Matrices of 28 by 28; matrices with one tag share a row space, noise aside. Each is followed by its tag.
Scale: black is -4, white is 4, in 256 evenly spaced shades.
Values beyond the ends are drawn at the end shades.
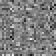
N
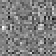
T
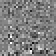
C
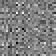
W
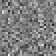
T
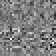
N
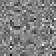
N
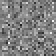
T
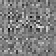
C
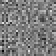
W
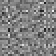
T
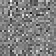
C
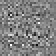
C
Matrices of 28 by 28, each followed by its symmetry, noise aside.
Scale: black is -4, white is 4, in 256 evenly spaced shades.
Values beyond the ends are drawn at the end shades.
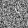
symmetric across the other diagonal.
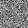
antisymmetric.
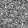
same after a half turn.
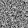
antisymmetric.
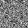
mirrored left to right.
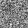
symmetric.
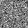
symmetric.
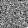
no symmetry.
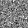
antisymmetric.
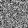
symmetric.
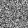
antisymmetric.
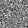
antisymmetric.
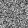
antisymmetric.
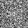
mirrored top to bottom.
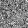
no symmetry.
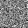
antisymmetric.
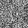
mirrored top to bottom.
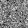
antisymmetric.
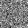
mirrored top to bottom.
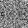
mirrored top to bottom.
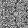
mirrored top to bottom.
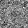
symmetric.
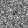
symmetric across the other diagonal.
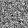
antisymmetric.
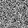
antisymmetric.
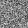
no symmetry.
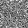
same after a half turn.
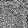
symmetric across the other diagonal.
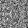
mirrored top to bottom.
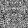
mirrored left to right.
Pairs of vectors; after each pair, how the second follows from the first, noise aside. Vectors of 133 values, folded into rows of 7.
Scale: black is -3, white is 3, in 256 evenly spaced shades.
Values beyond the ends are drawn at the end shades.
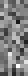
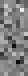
wrapped around, partly zeroed.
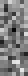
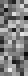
sign-scrambled.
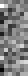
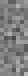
wrapped around, negated, shrunk.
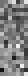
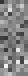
wrapped around, partly zeroed.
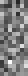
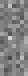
wrapped around, shrunk.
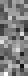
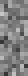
negated, shrunk.
